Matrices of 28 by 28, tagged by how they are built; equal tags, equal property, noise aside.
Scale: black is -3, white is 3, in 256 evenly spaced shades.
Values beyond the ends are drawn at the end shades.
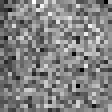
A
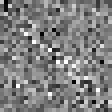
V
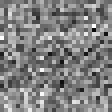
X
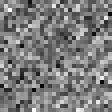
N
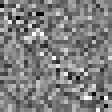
V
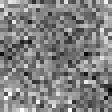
A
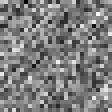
N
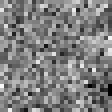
A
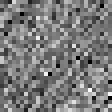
N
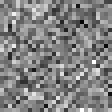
N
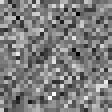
N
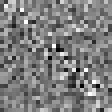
V
